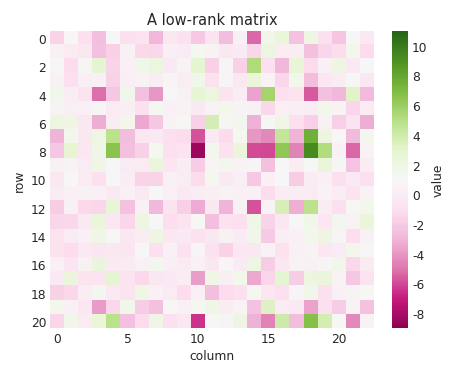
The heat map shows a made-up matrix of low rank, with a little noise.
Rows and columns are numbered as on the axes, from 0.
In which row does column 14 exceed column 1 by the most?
2
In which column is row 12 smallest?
14
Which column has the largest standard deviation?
18
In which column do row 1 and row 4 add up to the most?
15
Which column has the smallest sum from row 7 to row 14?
10
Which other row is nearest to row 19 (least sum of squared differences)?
1
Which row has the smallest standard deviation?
11
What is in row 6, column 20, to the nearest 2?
-2
